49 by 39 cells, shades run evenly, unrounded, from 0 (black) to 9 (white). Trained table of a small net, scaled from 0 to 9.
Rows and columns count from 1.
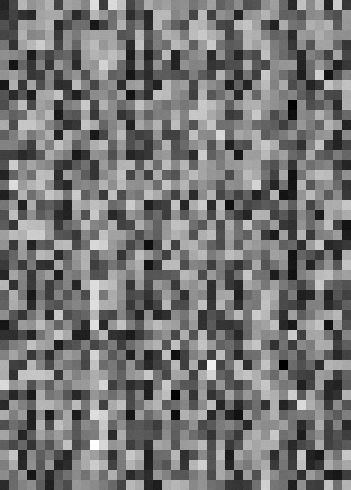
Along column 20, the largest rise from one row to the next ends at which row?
37
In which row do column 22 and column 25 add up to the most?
14
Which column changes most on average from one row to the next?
7
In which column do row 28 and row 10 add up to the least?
4
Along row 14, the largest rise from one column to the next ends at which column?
8
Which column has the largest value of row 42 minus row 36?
21
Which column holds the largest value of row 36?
11
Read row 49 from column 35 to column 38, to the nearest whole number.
2 2 7 4
